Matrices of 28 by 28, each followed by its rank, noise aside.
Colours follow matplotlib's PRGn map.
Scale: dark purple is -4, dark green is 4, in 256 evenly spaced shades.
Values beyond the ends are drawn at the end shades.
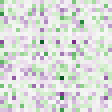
four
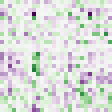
five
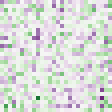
six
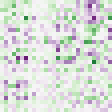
five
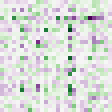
three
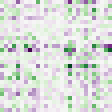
three
